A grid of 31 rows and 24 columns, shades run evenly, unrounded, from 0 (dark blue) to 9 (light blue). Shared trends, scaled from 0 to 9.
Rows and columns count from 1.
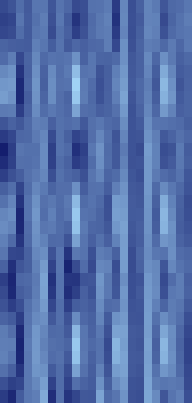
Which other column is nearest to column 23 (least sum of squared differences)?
20
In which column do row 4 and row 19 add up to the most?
16
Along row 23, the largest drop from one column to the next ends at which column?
7
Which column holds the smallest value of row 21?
9
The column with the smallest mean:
3
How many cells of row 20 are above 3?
18
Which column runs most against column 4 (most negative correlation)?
24
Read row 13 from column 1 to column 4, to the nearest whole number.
1 2 4 4
